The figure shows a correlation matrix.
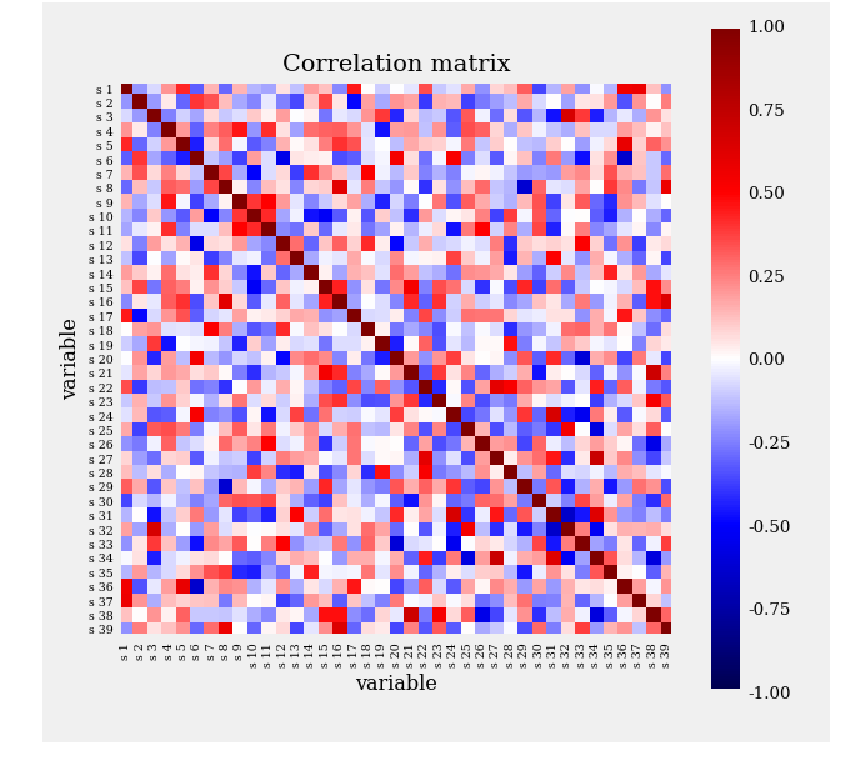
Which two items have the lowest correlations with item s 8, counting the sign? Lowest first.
s 29, s 22
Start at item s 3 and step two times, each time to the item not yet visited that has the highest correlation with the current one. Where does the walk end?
s 25
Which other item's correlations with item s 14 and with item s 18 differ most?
s 12
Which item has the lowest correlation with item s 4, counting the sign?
s 19
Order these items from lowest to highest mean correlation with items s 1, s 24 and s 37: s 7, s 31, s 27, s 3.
s 3, s 27, s 7, s 31
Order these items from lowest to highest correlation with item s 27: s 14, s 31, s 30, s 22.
s 14, s 30, s 31, s 22
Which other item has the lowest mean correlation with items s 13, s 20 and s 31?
s 33
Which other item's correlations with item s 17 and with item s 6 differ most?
s 36
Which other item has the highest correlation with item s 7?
s 18
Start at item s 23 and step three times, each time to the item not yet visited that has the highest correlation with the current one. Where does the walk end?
s 15
